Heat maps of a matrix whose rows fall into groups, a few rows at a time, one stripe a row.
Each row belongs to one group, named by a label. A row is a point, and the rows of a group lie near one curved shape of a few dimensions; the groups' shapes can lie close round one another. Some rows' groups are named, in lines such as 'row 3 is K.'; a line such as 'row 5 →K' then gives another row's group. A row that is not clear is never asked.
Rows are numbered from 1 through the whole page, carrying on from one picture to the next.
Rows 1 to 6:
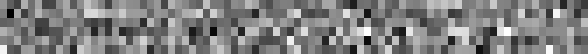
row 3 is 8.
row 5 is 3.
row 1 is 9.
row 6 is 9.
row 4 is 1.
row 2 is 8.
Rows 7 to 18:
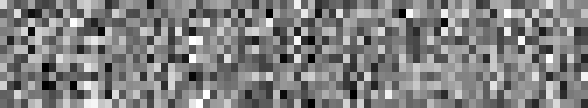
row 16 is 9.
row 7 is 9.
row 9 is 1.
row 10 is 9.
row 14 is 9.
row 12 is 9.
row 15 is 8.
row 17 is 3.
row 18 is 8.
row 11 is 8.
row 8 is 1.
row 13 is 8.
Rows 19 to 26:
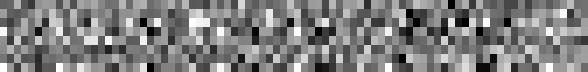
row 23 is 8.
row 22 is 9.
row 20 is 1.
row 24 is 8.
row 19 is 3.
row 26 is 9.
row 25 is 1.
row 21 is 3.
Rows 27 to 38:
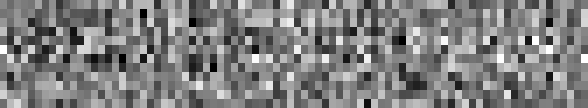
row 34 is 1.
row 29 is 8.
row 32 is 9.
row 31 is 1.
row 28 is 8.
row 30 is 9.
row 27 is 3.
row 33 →8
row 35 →8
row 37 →9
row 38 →3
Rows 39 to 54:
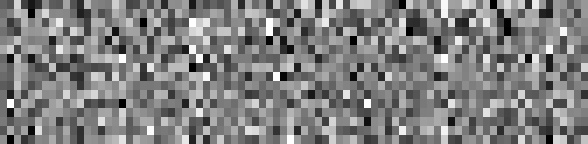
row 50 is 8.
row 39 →1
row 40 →9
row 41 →3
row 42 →1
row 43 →3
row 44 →8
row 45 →1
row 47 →3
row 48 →1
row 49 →8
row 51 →1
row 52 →3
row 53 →9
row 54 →8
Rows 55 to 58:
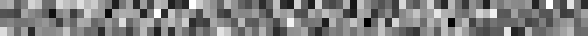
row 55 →8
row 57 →3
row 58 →9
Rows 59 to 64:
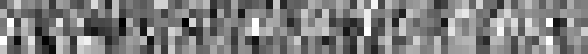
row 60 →1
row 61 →8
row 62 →8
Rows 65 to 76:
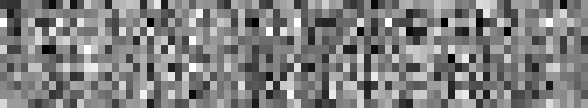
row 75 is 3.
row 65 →9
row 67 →9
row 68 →3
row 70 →9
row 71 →3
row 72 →8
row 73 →3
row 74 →3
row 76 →9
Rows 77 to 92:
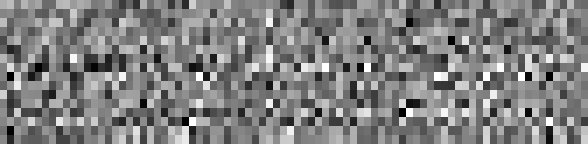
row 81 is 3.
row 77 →8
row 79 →1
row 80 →1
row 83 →1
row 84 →8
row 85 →1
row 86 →3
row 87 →9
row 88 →3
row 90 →8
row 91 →8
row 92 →8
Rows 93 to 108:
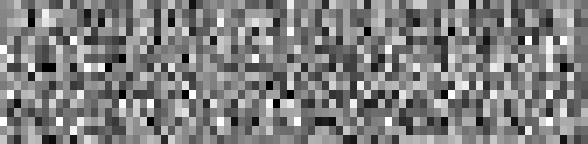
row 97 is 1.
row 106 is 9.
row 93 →3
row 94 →9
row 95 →9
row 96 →3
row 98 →9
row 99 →8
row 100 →9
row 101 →9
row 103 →8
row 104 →3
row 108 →9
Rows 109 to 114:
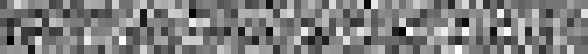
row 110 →8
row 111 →3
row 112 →1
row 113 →8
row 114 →9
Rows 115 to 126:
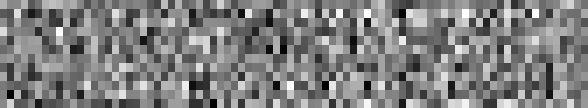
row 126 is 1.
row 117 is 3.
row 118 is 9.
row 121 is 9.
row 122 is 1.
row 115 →9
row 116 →1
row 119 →3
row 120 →3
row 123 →1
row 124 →3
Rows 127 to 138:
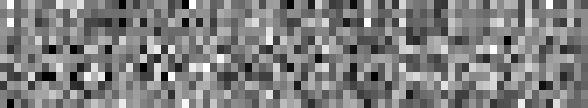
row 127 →8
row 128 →1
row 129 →8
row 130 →1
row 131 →3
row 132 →9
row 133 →9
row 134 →3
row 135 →9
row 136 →9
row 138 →8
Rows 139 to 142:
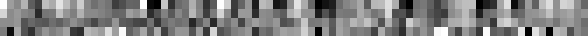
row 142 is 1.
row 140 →9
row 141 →1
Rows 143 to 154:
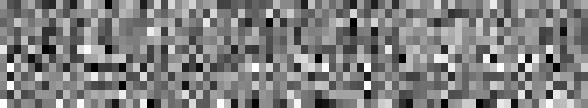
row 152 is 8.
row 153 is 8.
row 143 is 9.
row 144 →3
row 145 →3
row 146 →9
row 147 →9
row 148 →9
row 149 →1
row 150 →8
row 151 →8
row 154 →9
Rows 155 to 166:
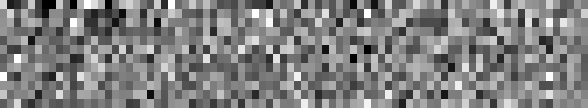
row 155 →9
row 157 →1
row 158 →1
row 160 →3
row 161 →3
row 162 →3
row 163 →9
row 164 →9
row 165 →9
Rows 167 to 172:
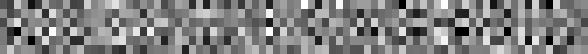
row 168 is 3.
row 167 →1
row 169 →3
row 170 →3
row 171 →1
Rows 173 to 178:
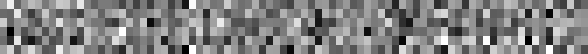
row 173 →8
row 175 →9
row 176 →8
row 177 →1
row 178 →8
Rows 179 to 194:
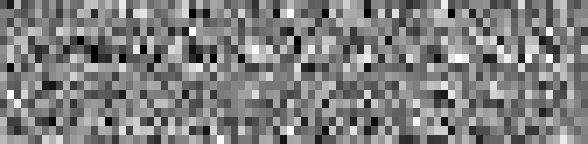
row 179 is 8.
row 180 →3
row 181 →1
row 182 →8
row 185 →1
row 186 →8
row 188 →9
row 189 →8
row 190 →3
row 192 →9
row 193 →3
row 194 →9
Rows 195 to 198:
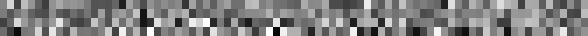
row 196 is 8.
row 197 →3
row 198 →3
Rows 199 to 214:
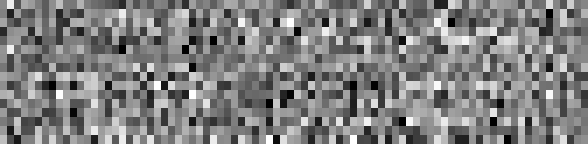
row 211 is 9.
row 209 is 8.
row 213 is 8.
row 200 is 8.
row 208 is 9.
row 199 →8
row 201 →3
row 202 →9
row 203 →1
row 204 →8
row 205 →1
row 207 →8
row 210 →3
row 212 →1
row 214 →3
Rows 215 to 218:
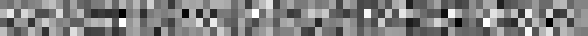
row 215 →1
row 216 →8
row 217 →1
